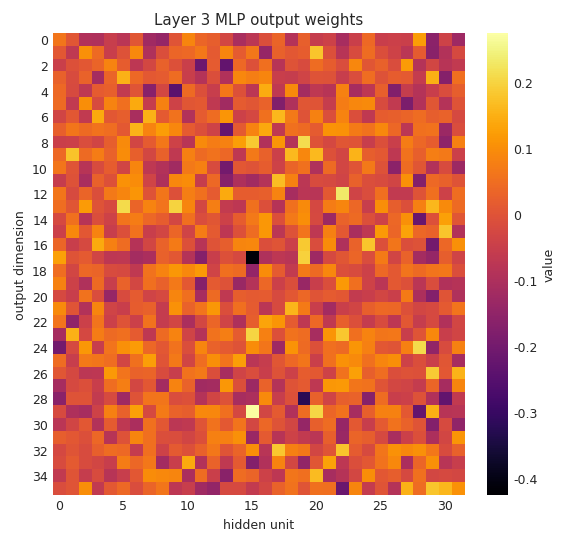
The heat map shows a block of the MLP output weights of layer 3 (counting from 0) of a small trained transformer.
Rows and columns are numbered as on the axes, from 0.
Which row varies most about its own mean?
17
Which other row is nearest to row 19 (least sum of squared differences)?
22
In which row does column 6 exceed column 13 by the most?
7
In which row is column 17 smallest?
5
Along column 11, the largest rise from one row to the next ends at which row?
18
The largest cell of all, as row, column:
29, 15
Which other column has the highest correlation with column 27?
30
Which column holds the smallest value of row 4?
9
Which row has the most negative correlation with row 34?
12
